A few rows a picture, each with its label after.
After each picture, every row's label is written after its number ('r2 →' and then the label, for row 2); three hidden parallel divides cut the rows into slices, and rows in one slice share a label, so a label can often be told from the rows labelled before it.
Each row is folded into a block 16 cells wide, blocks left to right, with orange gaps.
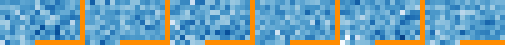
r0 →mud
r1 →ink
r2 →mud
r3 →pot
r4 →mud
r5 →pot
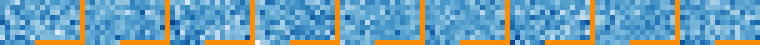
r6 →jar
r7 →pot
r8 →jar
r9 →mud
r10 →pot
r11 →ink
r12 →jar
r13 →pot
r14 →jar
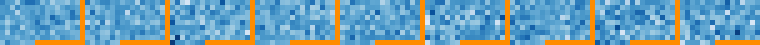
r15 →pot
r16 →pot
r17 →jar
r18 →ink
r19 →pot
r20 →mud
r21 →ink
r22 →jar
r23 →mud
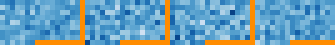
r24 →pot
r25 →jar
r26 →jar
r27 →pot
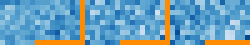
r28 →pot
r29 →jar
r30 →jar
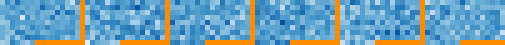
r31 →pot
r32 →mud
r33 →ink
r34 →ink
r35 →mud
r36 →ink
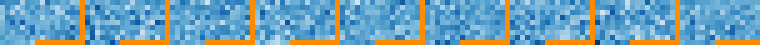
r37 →pot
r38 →jar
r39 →pot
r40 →mud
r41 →ink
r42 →ink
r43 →jar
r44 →jar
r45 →pot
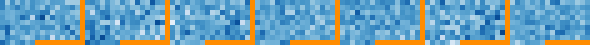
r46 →ink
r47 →jar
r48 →mud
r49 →ink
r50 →ink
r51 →mud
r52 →pot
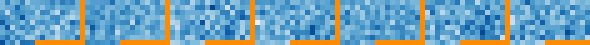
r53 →jar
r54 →ink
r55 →mud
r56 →mud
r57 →pot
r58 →mud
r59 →mud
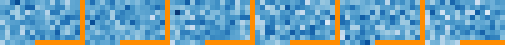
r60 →mud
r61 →ink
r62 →mud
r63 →mud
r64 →jar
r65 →mud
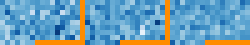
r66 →mud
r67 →jar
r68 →ink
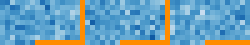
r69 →ink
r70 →pot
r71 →pot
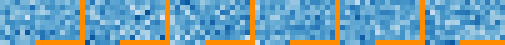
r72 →pot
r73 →jar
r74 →mud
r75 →pot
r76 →ink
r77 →jar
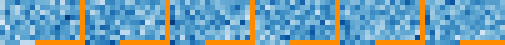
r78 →mud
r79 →jar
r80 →jar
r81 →mud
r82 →jar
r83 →jar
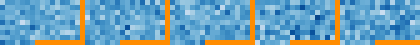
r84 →ink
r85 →pot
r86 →pot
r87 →mud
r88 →mud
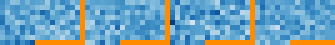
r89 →jar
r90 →pot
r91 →jar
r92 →pot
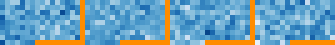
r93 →jar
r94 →ink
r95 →mud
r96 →mud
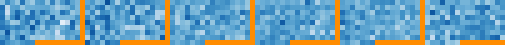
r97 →jar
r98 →jar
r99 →ink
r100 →ink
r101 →ink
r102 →mud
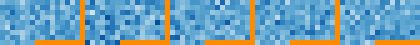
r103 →pot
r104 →jar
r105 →ink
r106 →pot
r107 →pot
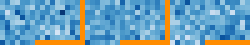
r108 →jar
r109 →ink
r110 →mud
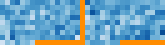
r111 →mud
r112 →mud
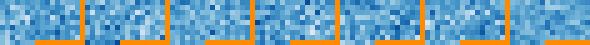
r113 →mud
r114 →jar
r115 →pot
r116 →jar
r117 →mud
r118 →mud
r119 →ink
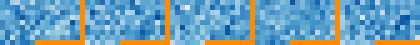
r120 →jar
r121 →mud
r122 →mud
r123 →ink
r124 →mud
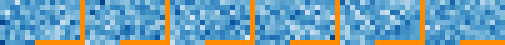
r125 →jar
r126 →mud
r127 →mud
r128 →jar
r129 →mud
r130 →ink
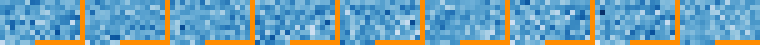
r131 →mud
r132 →pot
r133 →pot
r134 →jar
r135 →jar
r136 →ink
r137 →mud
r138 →mud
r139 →ink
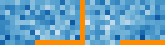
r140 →jar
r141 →mud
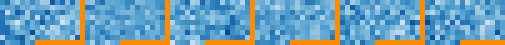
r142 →jar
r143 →pot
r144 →mud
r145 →ink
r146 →jar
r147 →jar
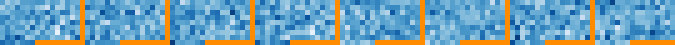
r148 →jar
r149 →jar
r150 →jar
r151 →jar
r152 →mud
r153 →pot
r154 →jar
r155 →mud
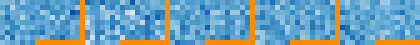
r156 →pot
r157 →mud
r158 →pot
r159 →pot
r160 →ink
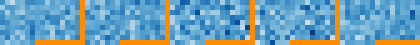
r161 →ink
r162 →ink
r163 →mud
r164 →mud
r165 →pot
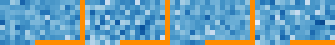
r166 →ink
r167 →mud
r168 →ink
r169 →mud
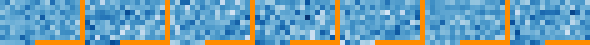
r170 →ink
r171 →jar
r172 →mud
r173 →jar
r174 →mud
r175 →pot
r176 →jar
